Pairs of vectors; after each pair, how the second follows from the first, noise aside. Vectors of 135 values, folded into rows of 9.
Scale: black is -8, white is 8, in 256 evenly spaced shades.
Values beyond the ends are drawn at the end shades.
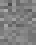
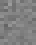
negated, shrunk.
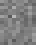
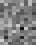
reversed, negated, scaled up.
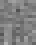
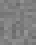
wrapped around, shrunk.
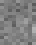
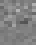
negated, partly zeroed.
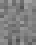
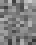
scaled up.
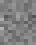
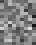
reversed, negated, scaled up.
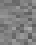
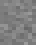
negated, shrunk.
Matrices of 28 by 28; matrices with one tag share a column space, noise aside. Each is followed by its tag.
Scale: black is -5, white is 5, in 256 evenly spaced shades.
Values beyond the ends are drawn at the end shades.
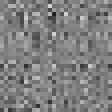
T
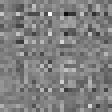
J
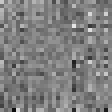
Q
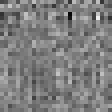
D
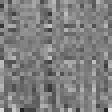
Q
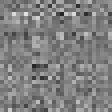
T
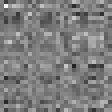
T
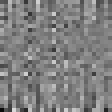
Q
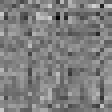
D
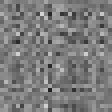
J
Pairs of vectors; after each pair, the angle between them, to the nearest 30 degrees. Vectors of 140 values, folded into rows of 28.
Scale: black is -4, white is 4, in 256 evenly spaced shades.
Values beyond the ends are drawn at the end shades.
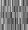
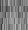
120 degrees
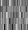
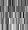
120 degrees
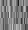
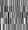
90 degrees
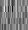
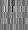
30 degrees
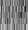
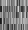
90 degrees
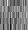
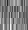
150 degrees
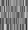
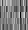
90 degrees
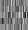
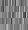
30 degrees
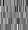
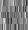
60 degrees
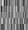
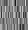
60 degrees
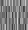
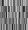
30 degrees
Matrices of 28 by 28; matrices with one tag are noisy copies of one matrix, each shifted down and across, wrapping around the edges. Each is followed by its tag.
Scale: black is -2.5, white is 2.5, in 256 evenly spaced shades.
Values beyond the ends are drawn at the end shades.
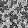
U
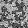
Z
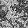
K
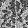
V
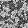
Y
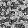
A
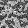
A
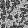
V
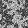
K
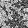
K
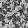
U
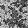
K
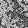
K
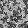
U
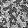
U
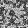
Z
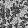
V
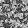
Z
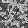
Z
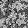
Y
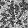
V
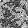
K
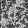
V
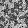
U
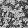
Z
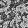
Y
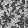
V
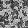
U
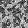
U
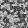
Z
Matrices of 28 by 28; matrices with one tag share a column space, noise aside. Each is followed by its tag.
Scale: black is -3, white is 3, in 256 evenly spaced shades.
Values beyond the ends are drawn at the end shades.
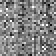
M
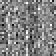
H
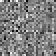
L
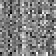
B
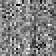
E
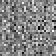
L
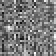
L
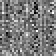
B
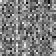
E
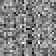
H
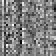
H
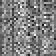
M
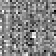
B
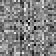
L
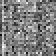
L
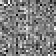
E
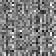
B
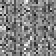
E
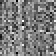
L
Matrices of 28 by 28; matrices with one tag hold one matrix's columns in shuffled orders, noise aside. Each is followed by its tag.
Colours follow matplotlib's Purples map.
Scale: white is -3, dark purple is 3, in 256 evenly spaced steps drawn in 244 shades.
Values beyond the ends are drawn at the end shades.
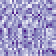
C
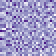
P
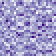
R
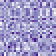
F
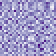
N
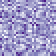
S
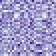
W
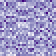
P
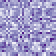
F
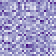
N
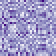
S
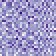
P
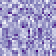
C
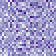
P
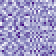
R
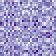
R
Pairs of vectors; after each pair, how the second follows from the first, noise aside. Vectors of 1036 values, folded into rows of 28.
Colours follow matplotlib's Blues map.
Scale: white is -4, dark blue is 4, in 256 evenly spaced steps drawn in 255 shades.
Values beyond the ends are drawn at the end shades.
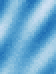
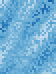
negated, partly zeroed.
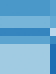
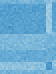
wrapped around, negated, shrunk.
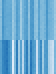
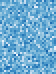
shuffled.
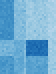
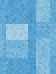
wrapped around, negated, shrunk.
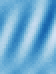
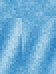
wrapped around, negated, shrunk.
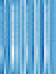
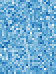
shuffled.
